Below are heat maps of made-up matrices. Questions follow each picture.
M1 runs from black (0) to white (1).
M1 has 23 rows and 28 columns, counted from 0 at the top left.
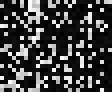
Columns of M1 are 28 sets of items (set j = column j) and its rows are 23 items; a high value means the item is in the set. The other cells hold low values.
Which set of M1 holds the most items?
9
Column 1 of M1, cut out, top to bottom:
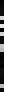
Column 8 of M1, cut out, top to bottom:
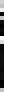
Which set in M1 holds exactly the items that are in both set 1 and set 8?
21
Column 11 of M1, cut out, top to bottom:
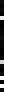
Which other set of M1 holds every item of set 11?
4
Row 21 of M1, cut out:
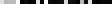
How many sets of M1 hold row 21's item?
10
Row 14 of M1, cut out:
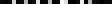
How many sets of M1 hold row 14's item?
8
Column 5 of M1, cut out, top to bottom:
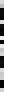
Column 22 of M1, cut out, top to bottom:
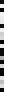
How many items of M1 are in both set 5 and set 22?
5
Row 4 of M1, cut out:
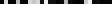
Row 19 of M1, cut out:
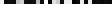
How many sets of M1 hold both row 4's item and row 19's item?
5
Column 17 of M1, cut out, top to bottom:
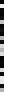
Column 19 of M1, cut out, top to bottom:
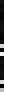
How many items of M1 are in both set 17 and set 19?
4
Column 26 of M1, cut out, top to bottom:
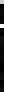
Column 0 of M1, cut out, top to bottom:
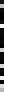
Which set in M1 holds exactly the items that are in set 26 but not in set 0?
18
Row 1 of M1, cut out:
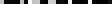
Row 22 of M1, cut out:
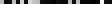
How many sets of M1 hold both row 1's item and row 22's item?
6
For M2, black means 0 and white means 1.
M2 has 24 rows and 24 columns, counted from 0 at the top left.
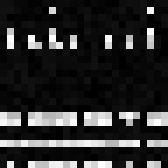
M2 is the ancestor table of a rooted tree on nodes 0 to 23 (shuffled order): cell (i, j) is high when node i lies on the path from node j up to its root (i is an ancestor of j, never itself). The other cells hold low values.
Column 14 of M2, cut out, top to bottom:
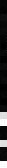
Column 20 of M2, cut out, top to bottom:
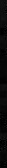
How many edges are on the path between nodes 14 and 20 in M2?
4
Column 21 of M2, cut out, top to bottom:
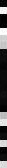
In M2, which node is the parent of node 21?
1
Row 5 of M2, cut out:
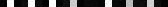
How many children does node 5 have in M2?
4
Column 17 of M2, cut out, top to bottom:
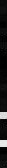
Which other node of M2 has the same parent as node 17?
19
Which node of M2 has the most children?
23
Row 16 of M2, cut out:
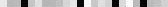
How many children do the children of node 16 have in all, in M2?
3
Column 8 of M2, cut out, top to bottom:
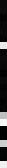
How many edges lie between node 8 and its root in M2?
5
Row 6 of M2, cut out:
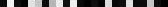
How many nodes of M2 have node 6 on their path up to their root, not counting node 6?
9
